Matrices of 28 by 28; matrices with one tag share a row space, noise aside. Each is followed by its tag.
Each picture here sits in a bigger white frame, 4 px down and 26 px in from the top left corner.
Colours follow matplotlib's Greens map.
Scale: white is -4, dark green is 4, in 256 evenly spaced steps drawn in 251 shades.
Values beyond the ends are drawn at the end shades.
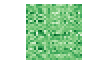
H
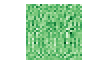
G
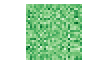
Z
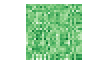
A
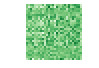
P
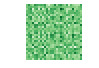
P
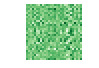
G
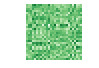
A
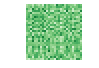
P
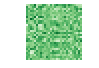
H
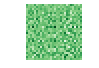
G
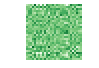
A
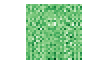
G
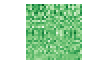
P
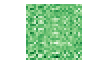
H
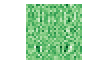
G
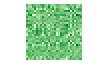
A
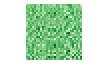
G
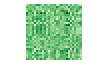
A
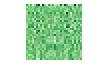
G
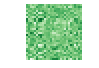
H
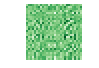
G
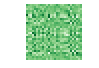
A
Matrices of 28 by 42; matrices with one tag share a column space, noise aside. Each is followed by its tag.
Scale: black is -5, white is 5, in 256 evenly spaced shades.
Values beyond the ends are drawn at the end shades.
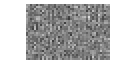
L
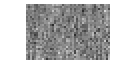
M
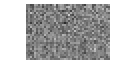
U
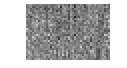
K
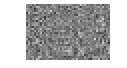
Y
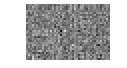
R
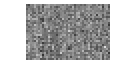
R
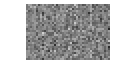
L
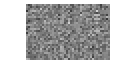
U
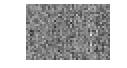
R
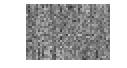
K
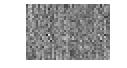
K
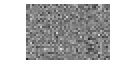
U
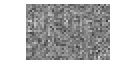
Y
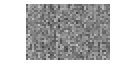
R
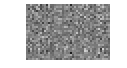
U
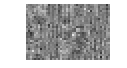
M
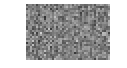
L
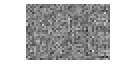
Y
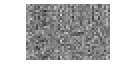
L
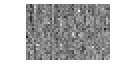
M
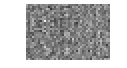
Y
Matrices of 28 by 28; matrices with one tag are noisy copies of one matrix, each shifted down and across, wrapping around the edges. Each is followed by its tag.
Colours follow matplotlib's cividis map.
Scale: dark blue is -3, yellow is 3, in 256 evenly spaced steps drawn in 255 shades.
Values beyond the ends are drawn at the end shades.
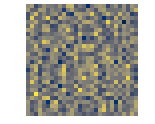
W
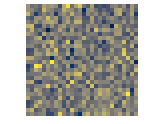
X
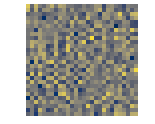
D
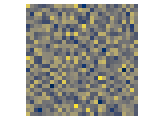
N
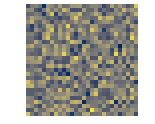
N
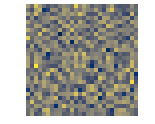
N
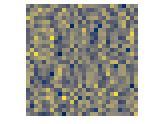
W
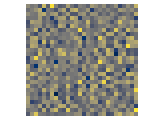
D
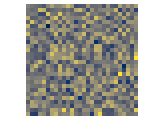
N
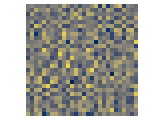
D
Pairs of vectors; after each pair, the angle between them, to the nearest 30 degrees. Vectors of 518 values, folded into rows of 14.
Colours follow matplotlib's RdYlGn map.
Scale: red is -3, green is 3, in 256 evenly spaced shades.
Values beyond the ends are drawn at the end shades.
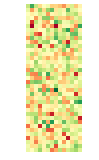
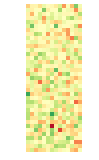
120 degrees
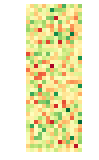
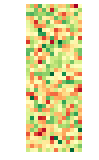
120 degrees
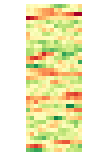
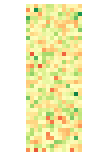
120 degrees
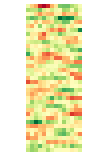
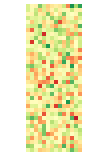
90 degrees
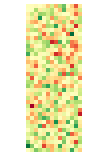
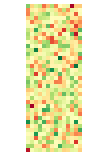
60 degrees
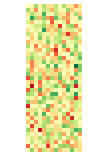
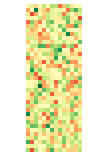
120 degrees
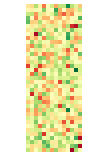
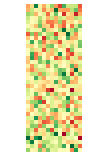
60 degrees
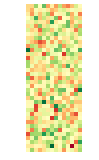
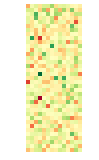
90 degrees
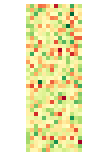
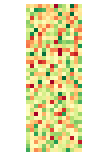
30 degrees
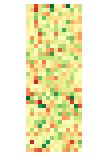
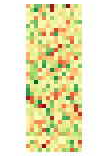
150 degrees
